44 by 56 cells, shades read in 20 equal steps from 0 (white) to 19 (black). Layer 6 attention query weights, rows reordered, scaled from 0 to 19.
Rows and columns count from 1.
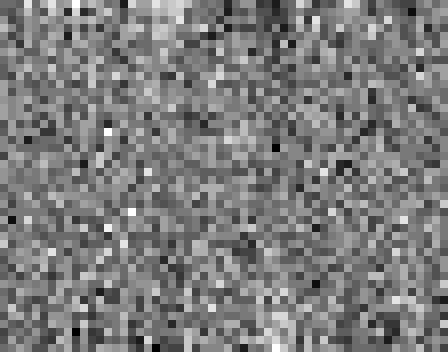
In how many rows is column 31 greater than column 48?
15
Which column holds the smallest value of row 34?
6
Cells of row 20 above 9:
25
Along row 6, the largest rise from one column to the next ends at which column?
37
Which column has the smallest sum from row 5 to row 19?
12
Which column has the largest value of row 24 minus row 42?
34
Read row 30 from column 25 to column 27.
12 9 8
